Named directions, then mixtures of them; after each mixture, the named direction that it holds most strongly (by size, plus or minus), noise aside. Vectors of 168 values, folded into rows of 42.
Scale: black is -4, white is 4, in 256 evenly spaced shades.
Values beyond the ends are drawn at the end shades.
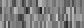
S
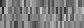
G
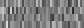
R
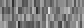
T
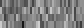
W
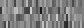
S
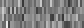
R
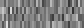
R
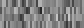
S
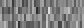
T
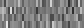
R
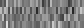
R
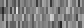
R
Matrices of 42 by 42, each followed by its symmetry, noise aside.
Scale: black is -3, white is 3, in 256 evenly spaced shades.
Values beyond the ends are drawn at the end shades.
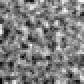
antisymmetric.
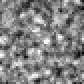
no symmetry.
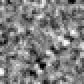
antisymmetric.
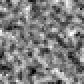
antisymmetric.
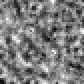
symmetric across the other diagonal.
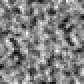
same after a half turn.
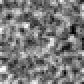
no symmetry.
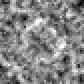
symmetric across the other diagonal.
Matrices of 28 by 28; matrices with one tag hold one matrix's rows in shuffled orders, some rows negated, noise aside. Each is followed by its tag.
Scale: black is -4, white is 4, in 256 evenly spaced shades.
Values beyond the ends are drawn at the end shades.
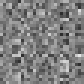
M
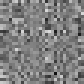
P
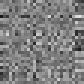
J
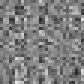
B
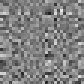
P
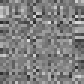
J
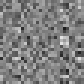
M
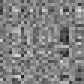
M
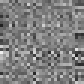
J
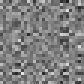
M
